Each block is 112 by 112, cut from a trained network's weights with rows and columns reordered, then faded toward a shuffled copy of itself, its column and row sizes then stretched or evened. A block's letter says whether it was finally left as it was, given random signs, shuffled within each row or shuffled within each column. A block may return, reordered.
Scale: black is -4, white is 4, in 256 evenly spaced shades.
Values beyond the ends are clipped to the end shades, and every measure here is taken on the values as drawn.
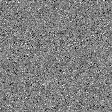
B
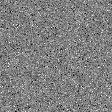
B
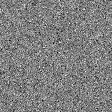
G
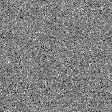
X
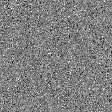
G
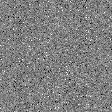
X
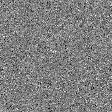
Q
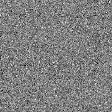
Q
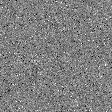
B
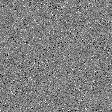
B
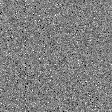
G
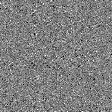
X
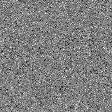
Q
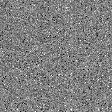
X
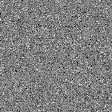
Q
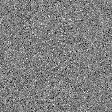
G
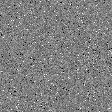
G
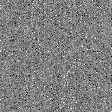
X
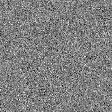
X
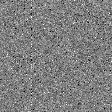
Q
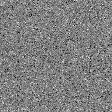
G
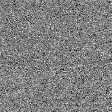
X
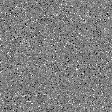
X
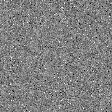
Q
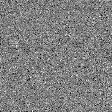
X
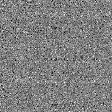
X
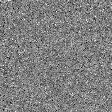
G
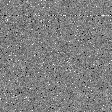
B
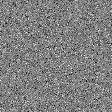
G
